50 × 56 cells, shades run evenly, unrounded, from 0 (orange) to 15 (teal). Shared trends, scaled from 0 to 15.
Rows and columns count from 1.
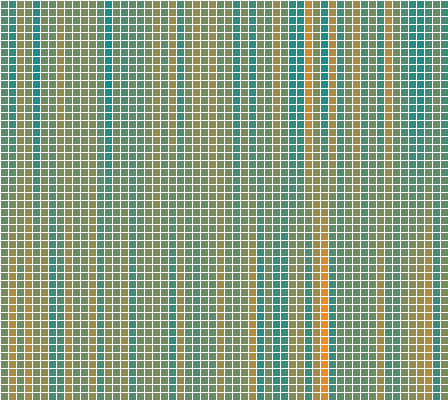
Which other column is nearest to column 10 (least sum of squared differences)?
15
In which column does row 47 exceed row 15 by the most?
39
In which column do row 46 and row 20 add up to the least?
41
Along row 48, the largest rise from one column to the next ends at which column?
42
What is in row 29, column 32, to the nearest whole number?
8
